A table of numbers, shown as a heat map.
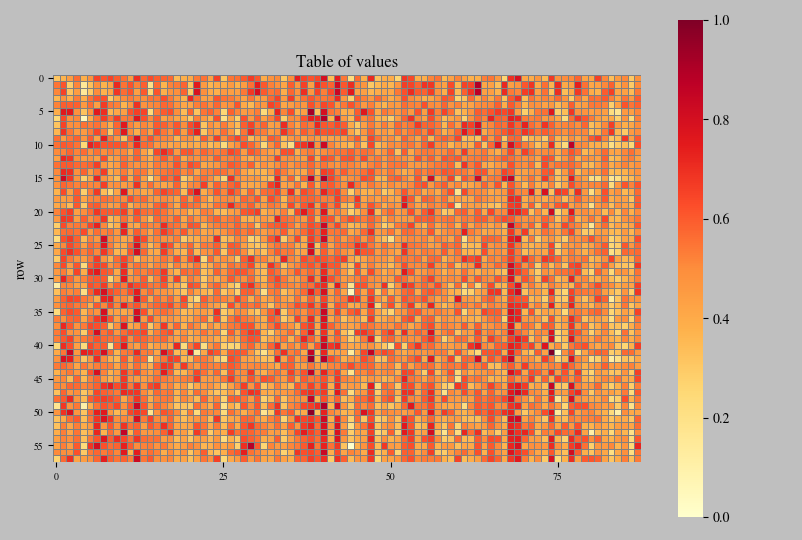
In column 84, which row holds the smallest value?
50
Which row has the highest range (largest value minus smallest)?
41
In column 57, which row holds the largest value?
31
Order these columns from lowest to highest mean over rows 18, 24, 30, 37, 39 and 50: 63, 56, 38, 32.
32, 63, 56, 38
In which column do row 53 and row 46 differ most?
60
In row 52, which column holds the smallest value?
44
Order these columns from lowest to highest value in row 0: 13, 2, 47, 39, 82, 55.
55, 2, 82, 13, 39, 47
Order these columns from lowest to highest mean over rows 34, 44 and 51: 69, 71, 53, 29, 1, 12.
1, 71, 29, 53, 12, 69
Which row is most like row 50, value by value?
5
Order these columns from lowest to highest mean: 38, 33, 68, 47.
33, 47, 38, 68
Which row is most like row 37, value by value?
30
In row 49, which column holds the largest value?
40
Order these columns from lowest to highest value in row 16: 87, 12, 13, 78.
13, 78, 87, 12
